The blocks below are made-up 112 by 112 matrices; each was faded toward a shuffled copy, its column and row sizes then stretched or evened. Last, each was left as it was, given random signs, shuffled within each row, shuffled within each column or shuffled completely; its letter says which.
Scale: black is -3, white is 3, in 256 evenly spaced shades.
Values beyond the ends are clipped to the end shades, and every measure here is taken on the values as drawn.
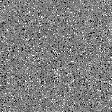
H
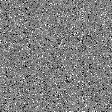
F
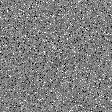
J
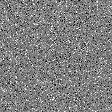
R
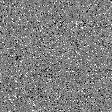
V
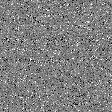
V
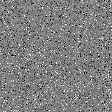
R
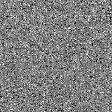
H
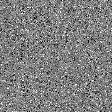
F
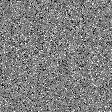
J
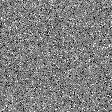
J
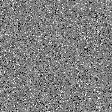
R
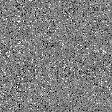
H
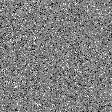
R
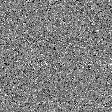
V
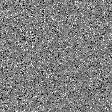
R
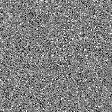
H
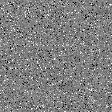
F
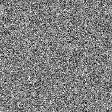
R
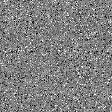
F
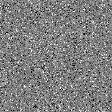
F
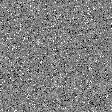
R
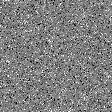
J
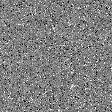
R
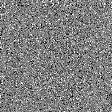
F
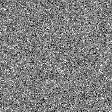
V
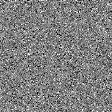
H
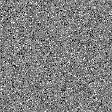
F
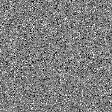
F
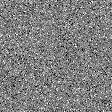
J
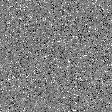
R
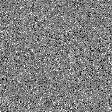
F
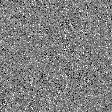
R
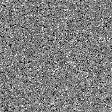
F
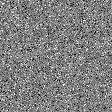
J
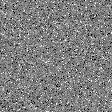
J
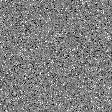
J
